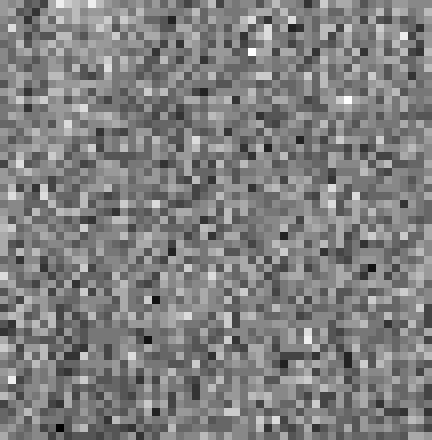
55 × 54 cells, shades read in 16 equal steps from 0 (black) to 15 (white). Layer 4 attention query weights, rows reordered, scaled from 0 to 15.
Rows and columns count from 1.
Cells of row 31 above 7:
23
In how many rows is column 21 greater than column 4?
25
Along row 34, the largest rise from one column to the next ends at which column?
48
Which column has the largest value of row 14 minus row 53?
11
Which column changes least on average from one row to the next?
13
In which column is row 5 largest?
51
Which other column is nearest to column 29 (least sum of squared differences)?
45
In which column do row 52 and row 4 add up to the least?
38
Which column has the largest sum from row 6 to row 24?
8
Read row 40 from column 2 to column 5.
11 10 5 6
